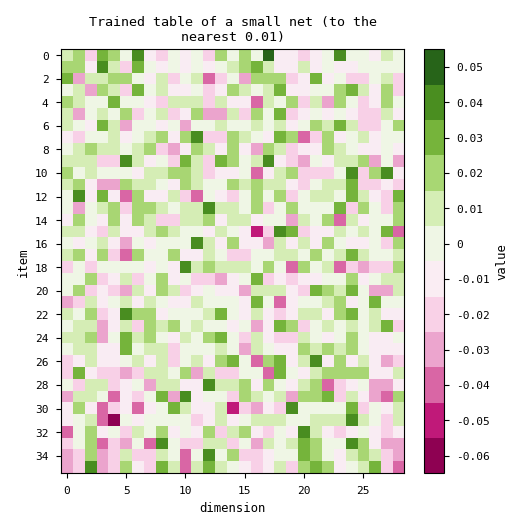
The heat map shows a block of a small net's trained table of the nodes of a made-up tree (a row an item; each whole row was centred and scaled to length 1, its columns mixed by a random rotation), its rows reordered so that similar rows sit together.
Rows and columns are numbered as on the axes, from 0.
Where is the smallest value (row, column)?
31, 4
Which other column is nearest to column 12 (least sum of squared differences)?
20
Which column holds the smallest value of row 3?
2
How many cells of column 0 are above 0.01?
4
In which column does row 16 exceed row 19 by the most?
11
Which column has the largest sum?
24
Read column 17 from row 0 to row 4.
0.05 0.01 0.02 0.01 0.01
